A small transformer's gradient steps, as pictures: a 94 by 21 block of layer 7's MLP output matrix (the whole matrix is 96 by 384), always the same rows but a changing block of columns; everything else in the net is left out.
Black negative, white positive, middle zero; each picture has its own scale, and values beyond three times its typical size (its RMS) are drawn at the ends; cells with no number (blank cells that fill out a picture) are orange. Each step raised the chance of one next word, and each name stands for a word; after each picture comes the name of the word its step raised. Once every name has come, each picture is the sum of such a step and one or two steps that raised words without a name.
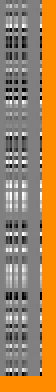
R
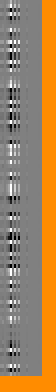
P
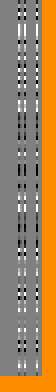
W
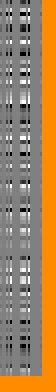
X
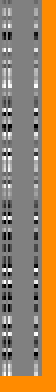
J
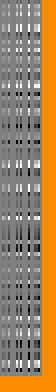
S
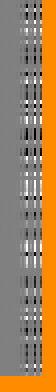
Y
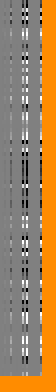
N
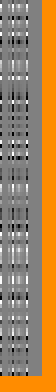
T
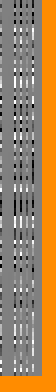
N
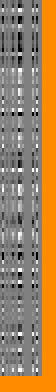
J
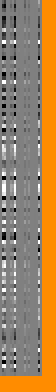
P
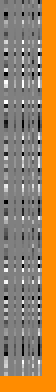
X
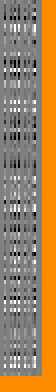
W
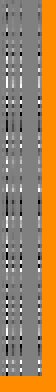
X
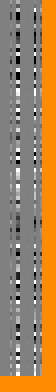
J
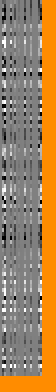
P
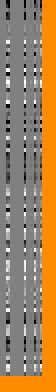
X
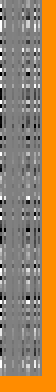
W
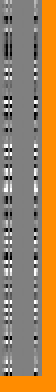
P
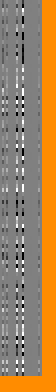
J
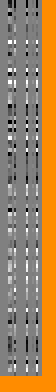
X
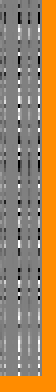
N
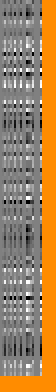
X
